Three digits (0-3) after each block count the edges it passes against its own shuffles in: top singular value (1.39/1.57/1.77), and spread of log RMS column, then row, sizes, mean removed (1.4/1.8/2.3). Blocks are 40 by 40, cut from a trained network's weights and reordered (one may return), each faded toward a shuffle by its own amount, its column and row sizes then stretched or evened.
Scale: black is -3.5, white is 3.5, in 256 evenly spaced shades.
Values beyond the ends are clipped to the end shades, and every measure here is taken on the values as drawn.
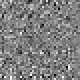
2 2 2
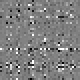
3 3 3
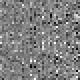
1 3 0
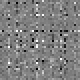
2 3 2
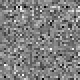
0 1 1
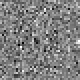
1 2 0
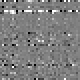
3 1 3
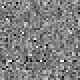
2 0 1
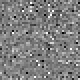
0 0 2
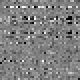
3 0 3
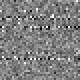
3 0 2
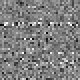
1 0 2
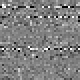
3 0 3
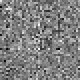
2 1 1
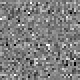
0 1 2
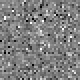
0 1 1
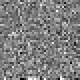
1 1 1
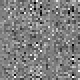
1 3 0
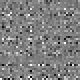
1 2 3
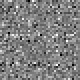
0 1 2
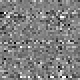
0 1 3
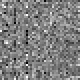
1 2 0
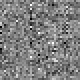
1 2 0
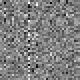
3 2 0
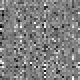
2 3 0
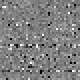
1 0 2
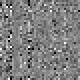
2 3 0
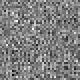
3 1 0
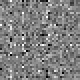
2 2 1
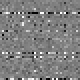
3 1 3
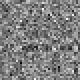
3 0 0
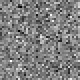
0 2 0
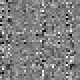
0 3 0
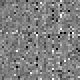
0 2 0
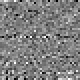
2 0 2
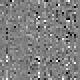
0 3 1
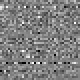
2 0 3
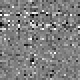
2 2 2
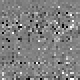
1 2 3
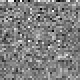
2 0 2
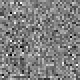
1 1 1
